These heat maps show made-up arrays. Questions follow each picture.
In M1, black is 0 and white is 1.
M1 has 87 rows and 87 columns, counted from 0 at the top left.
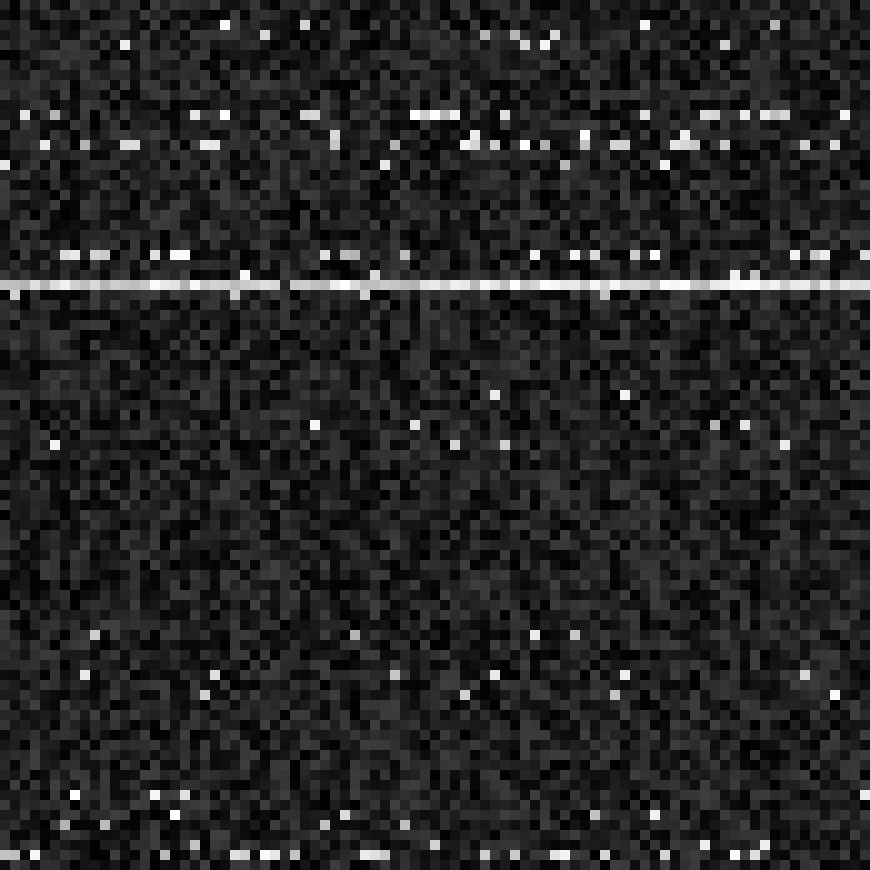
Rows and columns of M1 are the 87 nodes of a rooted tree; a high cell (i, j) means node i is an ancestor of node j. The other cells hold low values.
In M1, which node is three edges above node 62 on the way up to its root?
14
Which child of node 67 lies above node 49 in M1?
39
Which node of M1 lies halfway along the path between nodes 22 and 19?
11
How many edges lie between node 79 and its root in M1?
2
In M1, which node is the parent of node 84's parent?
28
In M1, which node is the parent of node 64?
2
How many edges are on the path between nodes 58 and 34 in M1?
6
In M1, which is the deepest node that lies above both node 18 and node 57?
25
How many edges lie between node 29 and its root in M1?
2
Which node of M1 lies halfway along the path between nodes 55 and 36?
85
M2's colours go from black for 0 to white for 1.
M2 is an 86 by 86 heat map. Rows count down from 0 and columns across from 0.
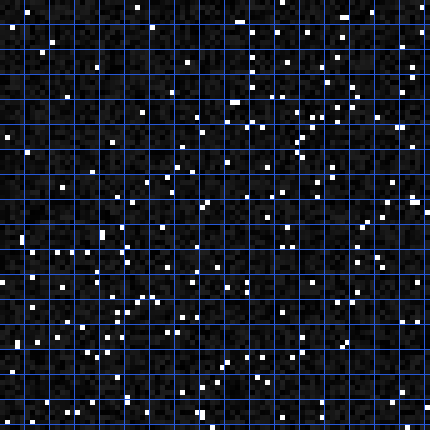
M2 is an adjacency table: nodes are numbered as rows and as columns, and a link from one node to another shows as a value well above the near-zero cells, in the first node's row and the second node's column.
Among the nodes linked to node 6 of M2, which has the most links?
node 50
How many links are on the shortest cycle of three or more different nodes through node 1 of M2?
8
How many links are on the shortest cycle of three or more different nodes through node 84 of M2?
8
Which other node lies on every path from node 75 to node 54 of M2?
node 23
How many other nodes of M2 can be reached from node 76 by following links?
5
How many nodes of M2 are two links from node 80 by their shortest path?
9
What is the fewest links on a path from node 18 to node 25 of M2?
2
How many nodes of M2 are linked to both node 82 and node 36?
1
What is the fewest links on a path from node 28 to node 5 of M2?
3
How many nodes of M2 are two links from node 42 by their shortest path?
1
